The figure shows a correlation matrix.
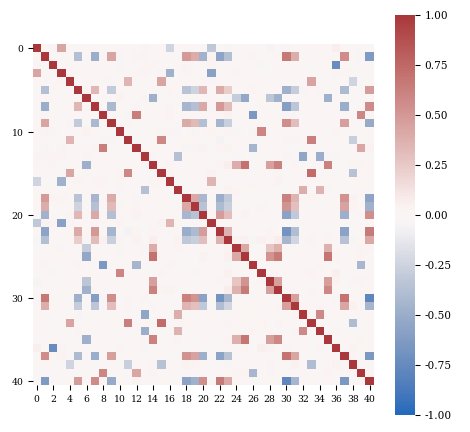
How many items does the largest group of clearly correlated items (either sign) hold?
13
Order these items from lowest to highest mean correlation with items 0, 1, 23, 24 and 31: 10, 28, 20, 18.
20, 10, 28, 18
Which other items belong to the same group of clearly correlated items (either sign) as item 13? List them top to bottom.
17, 32, 34
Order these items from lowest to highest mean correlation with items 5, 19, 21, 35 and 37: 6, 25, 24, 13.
6, 13, 24, 25
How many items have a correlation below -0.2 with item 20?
7
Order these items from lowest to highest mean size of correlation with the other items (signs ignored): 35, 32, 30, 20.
32, 35, 20, 30
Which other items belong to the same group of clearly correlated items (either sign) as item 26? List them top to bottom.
8, 12, 39
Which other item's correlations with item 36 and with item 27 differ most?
2
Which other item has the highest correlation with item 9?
30
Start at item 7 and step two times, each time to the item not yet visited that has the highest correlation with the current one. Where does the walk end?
22
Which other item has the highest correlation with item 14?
25
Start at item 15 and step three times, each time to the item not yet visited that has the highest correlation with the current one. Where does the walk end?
4
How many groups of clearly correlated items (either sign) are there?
8
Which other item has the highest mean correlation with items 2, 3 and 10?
27
